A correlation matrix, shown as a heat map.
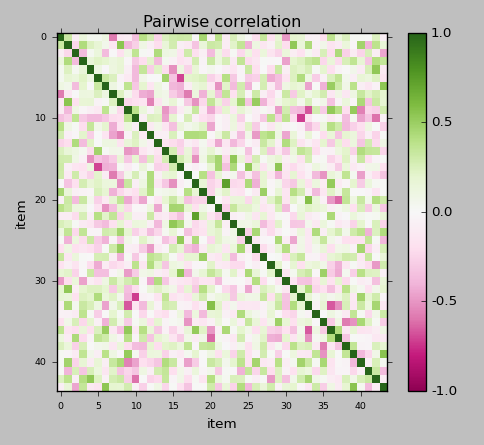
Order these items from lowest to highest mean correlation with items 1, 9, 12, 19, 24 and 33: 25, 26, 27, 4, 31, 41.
41, 25, 26, 4, 27, 31
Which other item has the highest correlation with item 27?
19
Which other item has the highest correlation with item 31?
1
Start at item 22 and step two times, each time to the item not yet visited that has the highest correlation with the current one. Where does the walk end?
36
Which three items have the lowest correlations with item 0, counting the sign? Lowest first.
7, 30, 10
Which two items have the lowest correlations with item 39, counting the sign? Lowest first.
35, 40
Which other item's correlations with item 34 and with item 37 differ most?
20
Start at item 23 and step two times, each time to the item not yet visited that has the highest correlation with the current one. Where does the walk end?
21
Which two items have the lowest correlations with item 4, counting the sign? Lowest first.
15, 10
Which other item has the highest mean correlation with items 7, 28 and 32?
40
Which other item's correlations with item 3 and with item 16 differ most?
5
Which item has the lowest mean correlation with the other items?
10
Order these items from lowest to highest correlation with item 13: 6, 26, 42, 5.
42, 26, 5, 6
